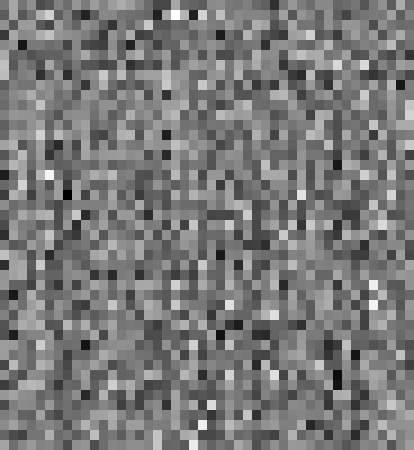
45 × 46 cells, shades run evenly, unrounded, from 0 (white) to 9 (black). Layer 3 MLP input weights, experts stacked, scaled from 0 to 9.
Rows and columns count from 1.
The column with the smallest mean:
5
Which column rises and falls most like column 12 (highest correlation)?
20
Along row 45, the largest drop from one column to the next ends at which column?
22
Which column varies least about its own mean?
14
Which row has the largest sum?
34
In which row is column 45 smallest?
36
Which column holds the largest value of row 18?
1
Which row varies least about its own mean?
13
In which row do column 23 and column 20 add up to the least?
2
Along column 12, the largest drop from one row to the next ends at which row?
8
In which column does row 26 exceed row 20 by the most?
44
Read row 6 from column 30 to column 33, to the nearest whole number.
4 4 6 3
